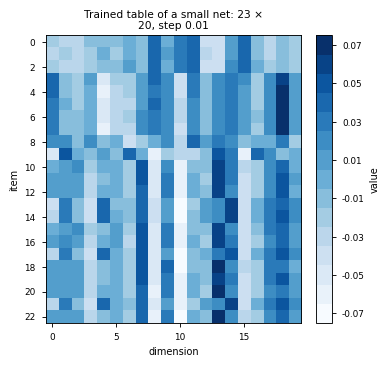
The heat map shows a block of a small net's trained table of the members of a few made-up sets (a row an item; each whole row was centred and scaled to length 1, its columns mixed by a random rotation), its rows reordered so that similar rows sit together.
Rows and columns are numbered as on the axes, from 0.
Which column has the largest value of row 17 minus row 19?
4
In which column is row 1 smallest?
13
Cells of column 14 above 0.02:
14
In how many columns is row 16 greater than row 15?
5
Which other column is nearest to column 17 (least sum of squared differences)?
19
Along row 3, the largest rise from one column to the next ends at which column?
11
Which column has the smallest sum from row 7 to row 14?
10
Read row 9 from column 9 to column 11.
-0.02 -0.03 -0.03
